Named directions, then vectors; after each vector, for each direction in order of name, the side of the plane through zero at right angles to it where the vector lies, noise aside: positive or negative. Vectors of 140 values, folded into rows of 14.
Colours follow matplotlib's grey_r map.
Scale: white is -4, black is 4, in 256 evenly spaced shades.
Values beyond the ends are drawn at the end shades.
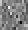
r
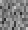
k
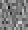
positive, negative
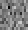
positive, negative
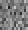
positive, negative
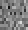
positive, negative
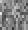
positive, positive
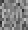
negative, negative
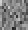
positive, positive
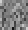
positive, positive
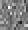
negative, positive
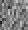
positive, negative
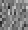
positive, negative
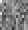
positive, positive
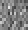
negative, positive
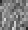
negative, negative
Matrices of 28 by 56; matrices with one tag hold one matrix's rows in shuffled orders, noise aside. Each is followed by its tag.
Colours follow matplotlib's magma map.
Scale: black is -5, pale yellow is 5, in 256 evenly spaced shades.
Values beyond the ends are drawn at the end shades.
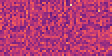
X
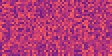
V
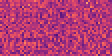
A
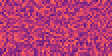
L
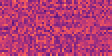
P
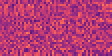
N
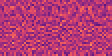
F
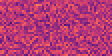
L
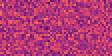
L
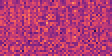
A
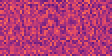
A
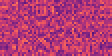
P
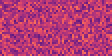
V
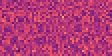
V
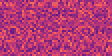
F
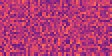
X
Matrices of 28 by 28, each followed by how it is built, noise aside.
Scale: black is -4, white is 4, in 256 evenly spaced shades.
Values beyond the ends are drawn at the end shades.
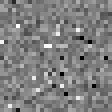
sparse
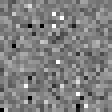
sparse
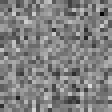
blocks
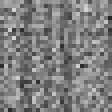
blocks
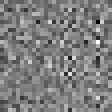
low rank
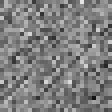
Hankel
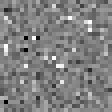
sparse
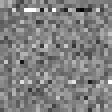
uneven rows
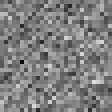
Hankel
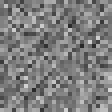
Hankel
